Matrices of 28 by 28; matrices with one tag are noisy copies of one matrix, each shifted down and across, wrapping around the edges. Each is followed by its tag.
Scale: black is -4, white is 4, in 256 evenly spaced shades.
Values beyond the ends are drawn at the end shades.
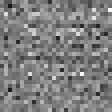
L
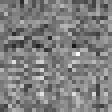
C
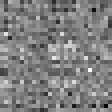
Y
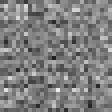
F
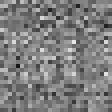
C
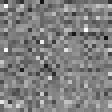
L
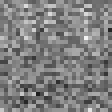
C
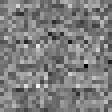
F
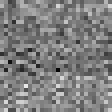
C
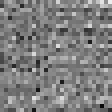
L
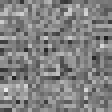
Y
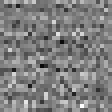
F
